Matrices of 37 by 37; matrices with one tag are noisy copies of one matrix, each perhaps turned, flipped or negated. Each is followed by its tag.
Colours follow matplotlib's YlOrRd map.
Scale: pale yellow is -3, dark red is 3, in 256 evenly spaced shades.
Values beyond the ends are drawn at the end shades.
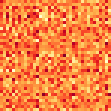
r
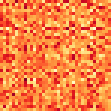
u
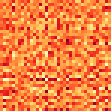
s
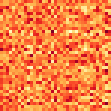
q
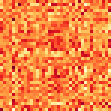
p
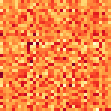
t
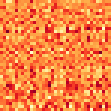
q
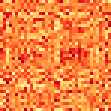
p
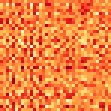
s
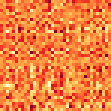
q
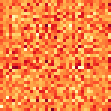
t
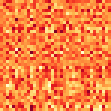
q
